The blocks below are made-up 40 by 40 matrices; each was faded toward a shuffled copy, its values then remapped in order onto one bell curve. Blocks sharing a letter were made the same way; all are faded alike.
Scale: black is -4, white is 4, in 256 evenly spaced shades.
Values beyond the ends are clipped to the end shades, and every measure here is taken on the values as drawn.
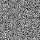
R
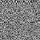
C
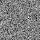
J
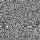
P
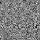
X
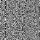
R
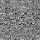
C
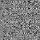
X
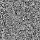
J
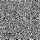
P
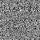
P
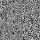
R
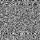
X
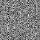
R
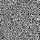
X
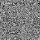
X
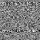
C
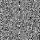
R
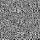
C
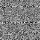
P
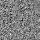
J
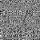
C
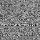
P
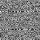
C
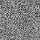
C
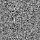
J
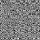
C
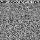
P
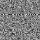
X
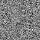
J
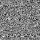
P
